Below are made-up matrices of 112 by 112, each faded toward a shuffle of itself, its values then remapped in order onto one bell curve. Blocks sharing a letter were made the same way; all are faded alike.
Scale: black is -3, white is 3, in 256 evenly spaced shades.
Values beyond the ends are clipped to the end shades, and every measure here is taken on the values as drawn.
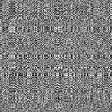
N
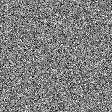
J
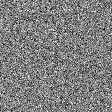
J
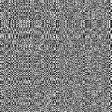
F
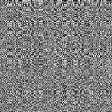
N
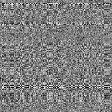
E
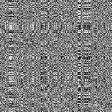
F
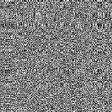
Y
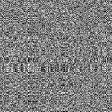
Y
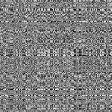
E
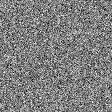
J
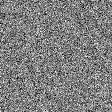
J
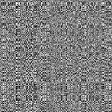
F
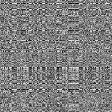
E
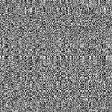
Y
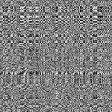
N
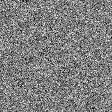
J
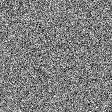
J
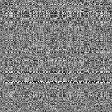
E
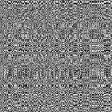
N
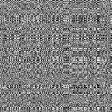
E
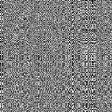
F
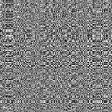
N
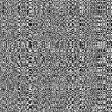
F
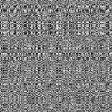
N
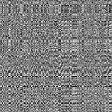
N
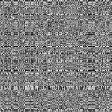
E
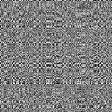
N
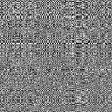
E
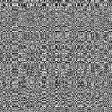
N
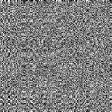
Y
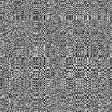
F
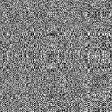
Y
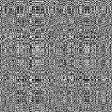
N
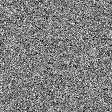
J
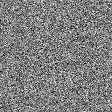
J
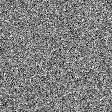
J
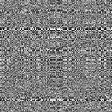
E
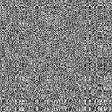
Y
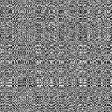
N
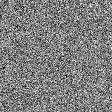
J
